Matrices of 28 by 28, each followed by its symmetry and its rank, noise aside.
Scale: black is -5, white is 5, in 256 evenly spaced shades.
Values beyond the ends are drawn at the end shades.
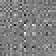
symmetric, rank two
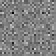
symmetric, rank three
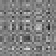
antisymmetric, rank two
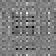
no symmetry, rank two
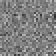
no symmetry, rank four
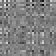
no symmetry, rank two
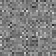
antisymmetric, rank four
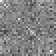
symmetric, rank four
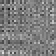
no symmetry, rank two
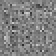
antisymmetric, rank four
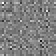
symmetric, rank four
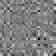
symmetric, rank two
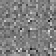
antisymmetric, rank four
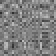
no symmetry, rank two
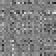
no symmetry, rank three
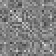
symmetric, rank four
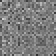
symmetric, rank four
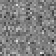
antisymmetric, rank four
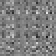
no symmetry, rank two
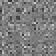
no symmetry, rank four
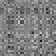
symmetric, rank three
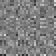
antisymmetric, rank two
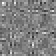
symmetric, rank three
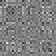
symmetric, rank three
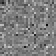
symmetric, rank four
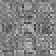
no symmetry, rank three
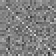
symmetric, rank four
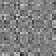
antisymmetric, rank two
